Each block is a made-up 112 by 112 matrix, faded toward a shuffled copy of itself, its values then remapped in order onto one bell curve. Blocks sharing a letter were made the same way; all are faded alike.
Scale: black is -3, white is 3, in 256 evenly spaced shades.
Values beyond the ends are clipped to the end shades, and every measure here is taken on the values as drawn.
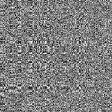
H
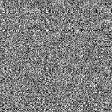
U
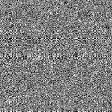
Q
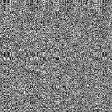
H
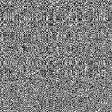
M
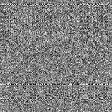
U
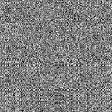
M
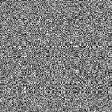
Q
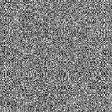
H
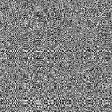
M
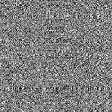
U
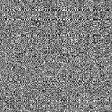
Q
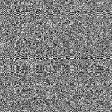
Q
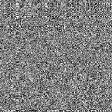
U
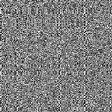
H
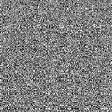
U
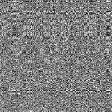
M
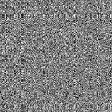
H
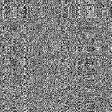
H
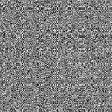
M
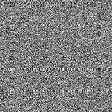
U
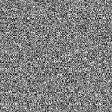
U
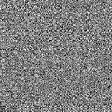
U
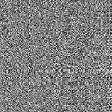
M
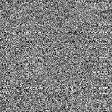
U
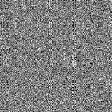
H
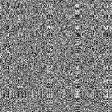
H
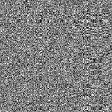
H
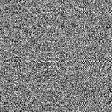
U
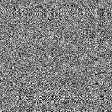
U
